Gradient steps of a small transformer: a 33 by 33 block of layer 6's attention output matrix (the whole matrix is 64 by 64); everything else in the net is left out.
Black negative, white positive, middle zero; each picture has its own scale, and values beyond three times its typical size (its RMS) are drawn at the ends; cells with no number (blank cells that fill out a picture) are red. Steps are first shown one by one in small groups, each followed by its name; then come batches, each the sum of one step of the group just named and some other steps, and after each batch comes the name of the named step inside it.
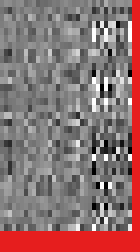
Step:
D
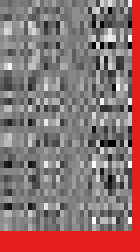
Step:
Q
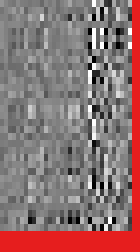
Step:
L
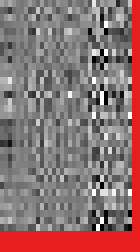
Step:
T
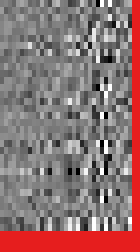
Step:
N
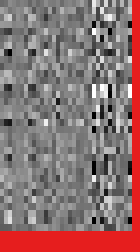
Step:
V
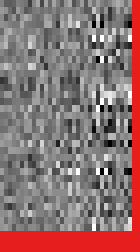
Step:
Q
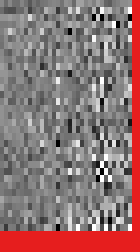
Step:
D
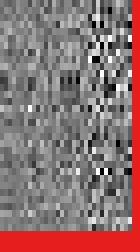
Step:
Q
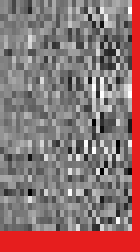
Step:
V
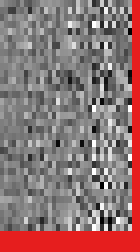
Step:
T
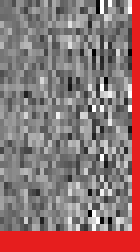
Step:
N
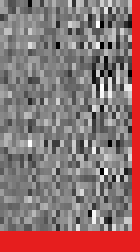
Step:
Q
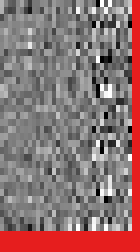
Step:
N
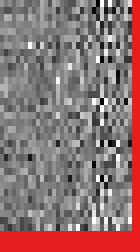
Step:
N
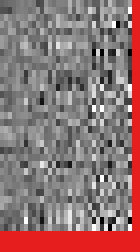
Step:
D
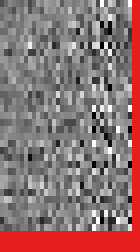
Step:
V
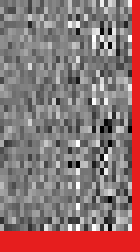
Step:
D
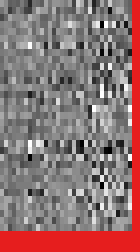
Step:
T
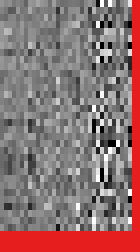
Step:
Q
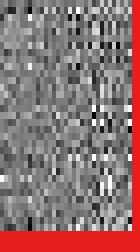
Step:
D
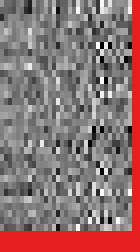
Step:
Q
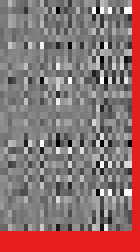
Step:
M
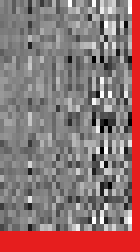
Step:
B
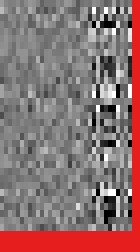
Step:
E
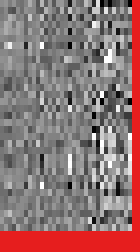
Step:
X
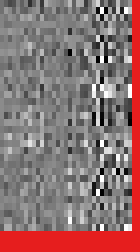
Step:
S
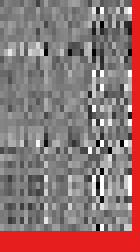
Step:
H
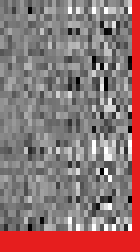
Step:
B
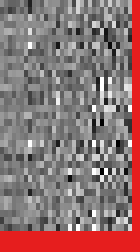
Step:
S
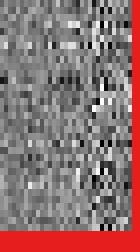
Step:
E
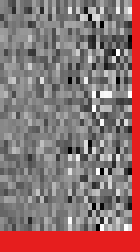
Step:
S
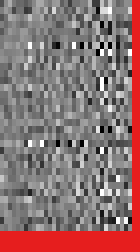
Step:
M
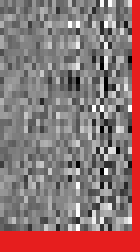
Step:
B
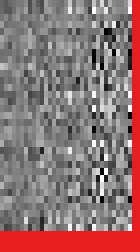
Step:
H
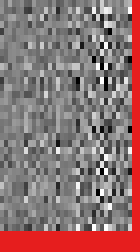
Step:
M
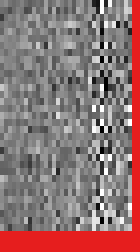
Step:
H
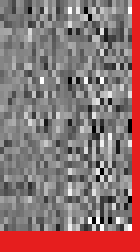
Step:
S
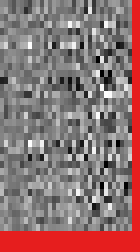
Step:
S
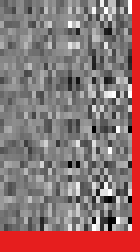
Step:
E
